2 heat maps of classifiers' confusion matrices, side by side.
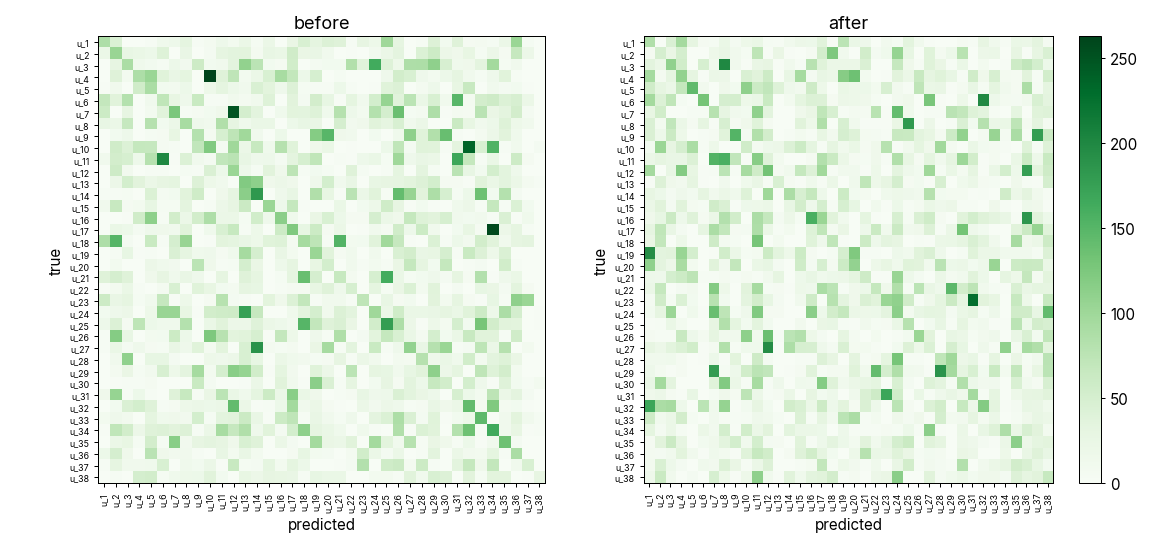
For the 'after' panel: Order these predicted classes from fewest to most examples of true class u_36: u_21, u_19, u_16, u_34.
u_19, u_34, u_16, u_21
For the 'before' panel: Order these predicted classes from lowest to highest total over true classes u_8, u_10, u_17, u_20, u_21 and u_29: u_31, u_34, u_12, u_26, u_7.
u_7, u_31, u_26, u_12, u_34
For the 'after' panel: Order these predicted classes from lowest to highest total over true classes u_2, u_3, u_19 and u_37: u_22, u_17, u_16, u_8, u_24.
u_22, u_16, u_17, u_24, u_8
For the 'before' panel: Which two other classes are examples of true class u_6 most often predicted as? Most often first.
u_31, u_25
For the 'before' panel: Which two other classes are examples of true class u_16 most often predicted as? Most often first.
u_5, u_10
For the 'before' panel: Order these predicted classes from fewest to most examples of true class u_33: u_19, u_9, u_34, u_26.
u_34, u_19, u_9, u_26
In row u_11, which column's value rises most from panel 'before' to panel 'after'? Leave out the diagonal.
u_7
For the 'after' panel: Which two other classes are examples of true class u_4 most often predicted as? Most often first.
u_20, u_19
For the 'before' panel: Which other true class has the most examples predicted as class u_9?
u_29
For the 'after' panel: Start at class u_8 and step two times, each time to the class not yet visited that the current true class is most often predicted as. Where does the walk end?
u_35
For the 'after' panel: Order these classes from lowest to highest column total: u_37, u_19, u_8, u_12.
u_19, u_37, u_12, u_8
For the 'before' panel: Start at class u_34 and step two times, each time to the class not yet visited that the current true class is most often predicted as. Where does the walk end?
u_12
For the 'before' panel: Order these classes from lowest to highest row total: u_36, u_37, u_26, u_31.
u_36, u_37, u_31, u_26
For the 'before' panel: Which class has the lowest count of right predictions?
u_38
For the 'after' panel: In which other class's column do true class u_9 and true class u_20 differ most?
u_37
